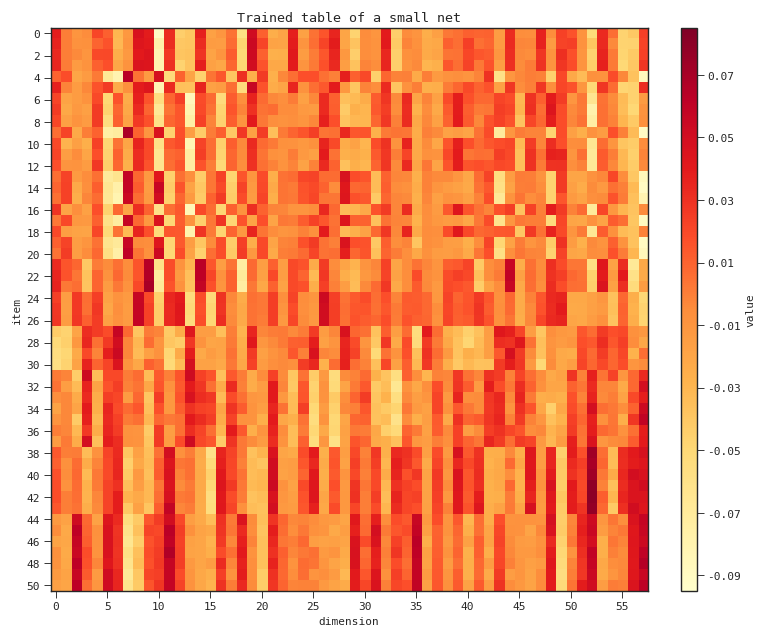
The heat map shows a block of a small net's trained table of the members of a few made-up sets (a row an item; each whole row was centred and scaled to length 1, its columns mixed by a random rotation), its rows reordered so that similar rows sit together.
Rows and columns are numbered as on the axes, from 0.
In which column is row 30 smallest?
0
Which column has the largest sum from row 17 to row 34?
44
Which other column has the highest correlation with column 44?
53
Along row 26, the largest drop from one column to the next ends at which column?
13
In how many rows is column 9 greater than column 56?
31
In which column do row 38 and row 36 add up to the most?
52
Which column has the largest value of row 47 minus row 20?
57
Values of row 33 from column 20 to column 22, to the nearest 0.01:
-0.01 0.04 -0.01
